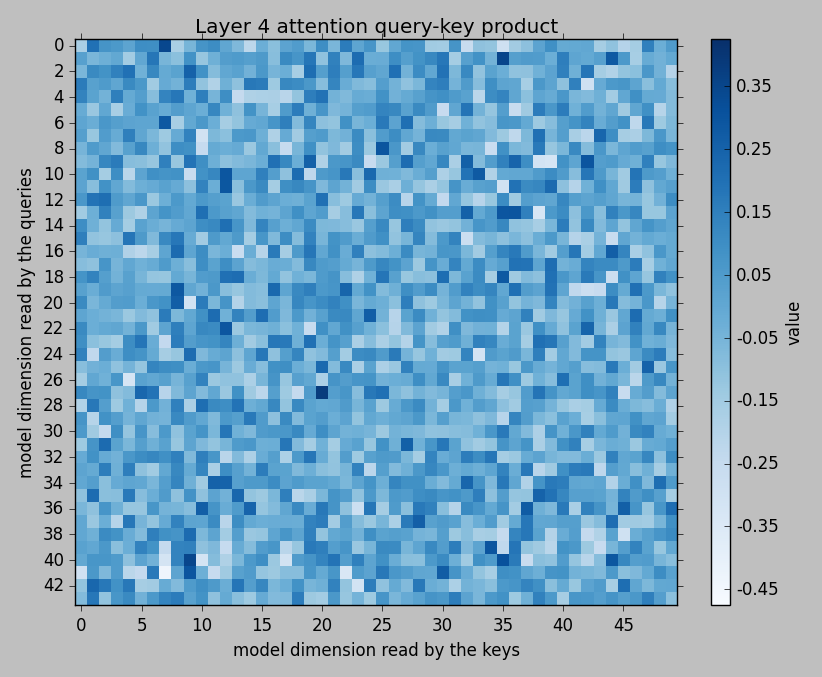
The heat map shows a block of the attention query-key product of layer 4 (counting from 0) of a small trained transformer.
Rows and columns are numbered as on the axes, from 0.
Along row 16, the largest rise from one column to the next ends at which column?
16
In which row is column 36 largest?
13
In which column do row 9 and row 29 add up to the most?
36
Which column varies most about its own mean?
35
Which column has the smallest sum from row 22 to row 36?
23
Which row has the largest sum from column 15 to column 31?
19
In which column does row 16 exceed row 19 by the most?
41
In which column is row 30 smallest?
2
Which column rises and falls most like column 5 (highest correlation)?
0
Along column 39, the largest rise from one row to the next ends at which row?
10
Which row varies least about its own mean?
29
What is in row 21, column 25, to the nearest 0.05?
-0.05
